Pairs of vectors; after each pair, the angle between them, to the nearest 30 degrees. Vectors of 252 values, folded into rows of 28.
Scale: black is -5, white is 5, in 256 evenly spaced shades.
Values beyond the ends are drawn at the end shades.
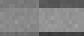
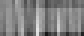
60 degrees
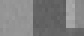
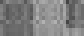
150 degrees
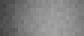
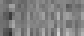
60 degrees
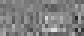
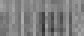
120 degrees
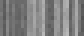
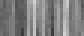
30 degrees
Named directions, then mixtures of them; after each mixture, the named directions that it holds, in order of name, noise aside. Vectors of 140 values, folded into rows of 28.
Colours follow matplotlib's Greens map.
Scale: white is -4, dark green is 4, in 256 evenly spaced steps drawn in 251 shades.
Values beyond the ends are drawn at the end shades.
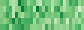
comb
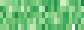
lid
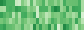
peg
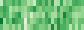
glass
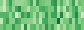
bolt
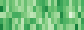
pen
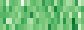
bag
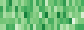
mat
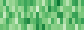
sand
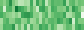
bolt, mat, peg.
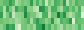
mat, peg, sand.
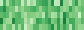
bag, glass.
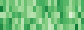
pen.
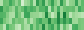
bag, glass, mat.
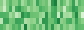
bolt.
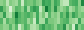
lid.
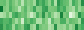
pen.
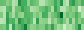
bolt, comb, sand.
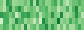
bolt.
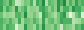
mat, peg, pen.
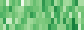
bag.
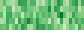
comb, sand.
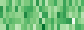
mat.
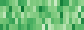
comb, lid, pen.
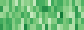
bolt, pen.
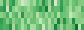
bag, pen, sand.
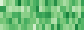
lid, peg.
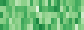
peg, sand.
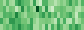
comb, peg, sand.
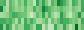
pen.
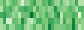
bag, pen.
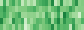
bag, glass.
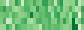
bag, peg.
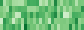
bolt, glass.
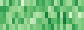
bag, glass, mat.
